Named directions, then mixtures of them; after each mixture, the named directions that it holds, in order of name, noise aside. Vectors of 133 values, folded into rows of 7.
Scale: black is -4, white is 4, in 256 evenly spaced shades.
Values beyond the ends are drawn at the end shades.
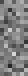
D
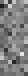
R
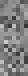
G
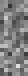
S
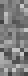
G, R, S.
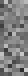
D, R, S.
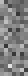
D, R.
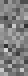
G, R, S.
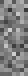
D.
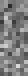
S.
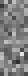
G, R, S.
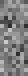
D, G.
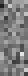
D, G, R.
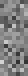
G.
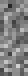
S.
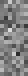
D, G.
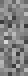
D, G, S.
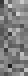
D, R.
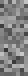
G, R, S.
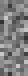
S.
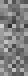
G, R.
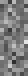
D, R.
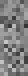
G.
